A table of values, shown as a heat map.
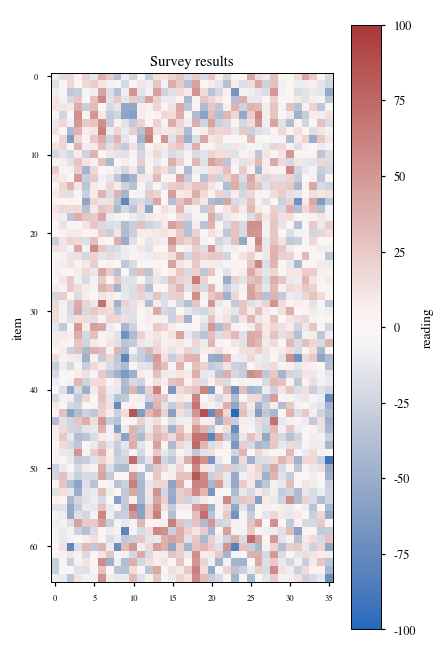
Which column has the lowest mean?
9
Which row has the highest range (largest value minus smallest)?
43
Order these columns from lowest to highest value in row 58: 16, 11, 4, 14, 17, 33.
4, 11, 33, 17, 16, 14
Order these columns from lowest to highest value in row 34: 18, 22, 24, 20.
24, 22, 18, 20
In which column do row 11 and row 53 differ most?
20
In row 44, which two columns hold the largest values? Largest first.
28, 6
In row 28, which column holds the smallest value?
22
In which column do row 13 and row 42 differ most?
23
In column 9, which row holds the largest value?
60
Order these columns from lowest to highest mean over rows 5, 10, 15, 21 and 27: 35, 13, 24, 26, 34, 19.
24, 19, 34, 35, 13, 26
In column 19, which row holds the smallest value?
5
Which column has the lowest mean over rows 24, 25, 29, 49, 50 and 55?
35
